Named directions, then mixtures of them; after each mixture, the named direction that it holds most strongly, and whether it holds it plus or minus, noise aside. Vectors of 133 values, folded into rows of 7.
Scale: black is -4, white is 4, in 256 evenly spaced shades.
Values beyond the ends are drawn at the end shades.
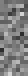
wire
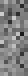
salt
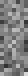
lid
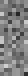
lid, minus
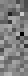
wire, plus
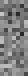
salt, plus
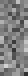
lid, minus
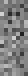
salt, plus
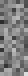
lid, plus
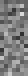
wire, plus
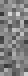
lid, plus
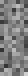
lid, plus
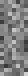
lid, plus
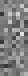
salt, minus
